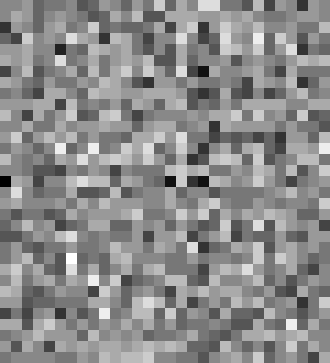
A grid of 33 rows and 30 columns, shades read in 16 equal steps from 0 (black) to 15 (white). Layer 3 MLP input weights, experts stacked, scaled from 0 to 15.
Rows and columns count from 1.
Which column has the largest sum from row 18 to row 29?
7
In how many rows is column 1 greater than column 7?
9
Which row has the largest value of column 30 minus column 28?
28
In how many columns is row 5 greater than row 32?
13
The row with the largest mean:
15
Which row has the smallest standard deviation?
19
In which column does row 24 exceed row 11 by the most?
3
